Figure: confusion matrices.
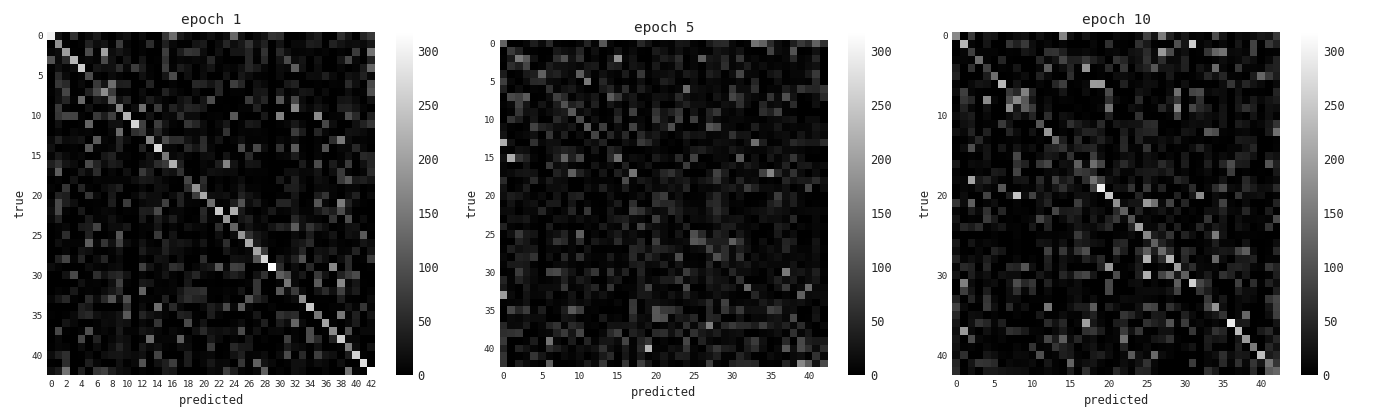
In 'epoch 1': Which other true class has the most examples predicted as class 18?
36
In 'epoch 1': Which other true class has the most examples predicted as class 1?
17
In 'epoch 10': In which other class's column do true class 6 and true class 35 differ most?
19
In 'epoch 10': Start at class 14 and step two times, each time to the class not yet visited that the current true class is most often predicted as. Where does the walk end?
27
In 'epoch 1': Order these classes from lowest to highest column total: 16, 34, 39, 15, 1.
34, 16, 15, 1, 39
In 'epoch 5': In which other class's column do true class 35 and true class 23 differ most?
9
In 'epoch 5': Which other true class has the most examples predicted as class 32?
19
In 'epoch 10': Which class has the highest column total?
25
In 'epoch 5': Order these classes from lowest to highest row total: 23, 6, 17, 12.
23, 12, 6, 17
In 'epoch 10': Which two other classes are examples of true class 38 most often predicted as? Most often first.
22, 14
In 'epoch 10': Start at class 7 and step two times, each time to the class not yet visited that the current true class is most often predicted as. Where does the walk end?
29
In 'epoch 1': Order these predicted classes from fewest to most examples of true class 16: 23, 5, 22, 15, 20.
20, 22, 15, 5, 23
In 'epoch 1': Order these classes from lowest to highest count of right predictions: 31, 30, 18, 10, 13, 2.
18, 30, 31, 13, 2, 10
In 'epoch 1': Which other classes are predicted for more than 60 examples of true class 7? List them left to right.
2, 6, 8, 42
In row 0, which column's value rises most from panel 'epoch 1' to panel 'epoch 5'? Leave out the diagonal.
33
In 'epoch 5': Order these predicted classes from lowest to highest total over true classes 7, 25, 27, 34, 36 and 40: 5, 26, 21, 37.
5, 26, 21, 37
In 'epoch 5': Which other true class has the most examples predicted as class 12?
30
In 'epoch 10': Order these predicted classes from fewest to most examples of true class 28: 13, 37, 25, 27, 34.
13, 37, 27, 34, 25
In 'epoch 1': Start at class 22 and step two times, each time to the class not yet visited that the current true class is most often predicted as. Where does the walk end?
32
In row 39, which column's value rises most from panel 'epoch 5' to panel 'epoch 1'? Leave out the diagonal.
21
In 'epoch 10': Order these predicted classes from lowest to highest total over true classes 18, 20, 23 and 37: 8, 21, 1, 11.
21, 11, 1, 8
